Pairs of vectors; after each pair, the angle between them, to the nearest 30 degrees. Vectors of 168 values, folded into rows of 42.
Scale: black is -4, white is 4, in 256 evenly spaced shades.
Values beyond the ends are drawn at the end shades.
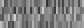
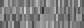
150 degrees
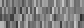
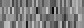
120 degrees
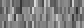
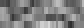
90 degrees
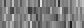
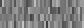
90 degrees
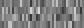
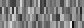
60 degrees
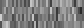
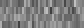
120 degrees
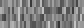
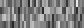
150 degrees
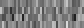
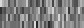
90 degrees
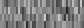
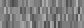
60 degrees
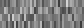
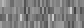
90 degrees
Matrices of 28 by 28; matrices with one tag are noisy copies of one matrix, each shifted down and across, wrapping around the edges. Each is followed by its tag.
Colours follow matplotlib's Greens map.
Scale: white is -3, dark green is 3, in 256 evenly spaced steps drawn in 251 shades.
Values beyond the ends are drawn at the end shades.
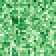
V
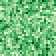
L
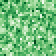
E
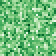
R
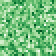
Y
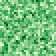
R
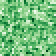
E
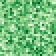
L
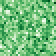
Y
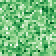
V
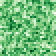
Y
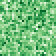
L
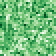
V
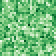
E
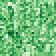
V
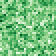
Y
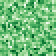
R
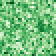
Y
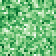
L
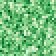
E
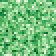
R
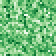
R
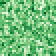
R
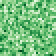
R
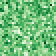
Y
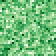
L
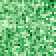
L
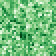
V
